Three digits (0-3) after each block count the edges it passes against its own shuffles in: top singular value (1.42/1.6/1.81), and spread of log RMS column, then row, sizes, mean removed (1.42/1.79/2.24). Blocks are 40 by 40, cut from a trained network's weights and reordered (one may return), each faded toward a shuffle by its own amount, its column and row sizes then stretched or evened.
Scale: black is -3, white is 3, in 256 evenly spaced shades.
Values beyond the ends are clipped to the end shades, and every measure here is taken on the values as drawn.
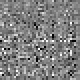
0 3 2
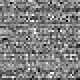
1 0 1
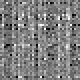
3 0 3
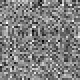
2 1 0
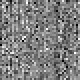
0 2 0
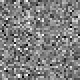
1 2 0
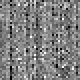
2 2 1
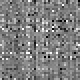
1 2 3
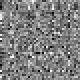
2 2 1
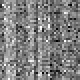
3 0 2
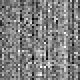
3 2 0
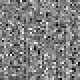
0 1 0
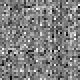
0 1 1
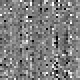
1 3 1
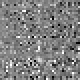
0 2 3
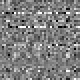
2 1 3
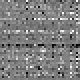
2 3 3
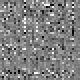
1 3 3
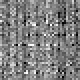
3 1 3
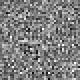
1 0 0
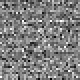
0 0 0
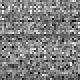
1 1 1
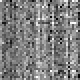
3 2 2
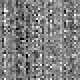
2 3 1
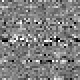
1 0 3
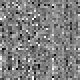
0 3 1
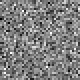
1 0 0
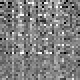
2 0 3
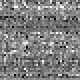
1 1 3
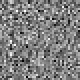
2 1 0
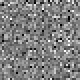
2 2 2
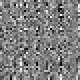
2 3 1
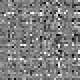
1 3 2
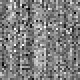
2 1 0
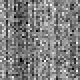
3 0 1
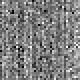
2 0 1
